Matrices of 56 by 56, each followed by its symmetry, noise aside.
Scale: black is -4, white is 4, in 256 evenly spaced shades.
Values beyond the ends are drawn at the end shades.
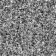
no symmetry.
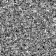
no symmetry.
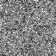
same after a half turn.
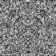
mirrored left to right.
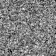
no symmetry.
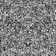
mirrored left to right.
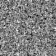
antisymmetric.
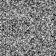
mirrored top to bottom.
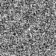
symmetric.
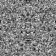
mirrored left to right.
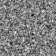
antisymmetric.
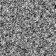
no symmetry.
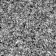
no symmetry.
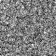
symmetric.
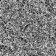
symmetric.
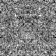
mirrored left to right.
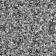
mirrored top to bottom.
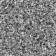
symmetric.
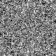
same after a half turn.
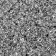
symmetric.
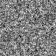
same after a half turn.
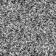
same after a half turn.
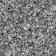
symmetric.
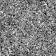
same after a half turn.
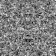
mirrored left to right.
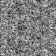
mirrored top to bottom.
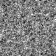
same after a half turn.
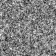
no symmetry.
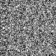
mirrored top to bottom.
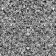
mirrored left to right.
